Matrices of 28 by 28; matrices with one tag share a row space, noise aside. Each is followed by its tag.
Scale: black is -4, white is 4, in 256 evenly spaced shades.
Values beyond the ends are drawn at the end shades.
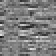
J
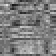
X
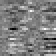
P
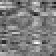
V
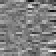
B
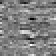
J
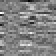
J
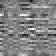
J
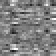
X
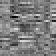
X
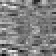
V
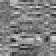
X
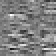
P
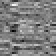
X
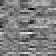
J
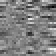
B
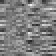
B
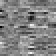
J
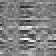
J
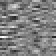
V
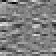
V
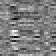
X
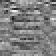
X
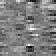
B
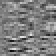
P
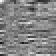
J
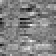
J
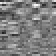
V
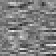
P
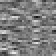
V
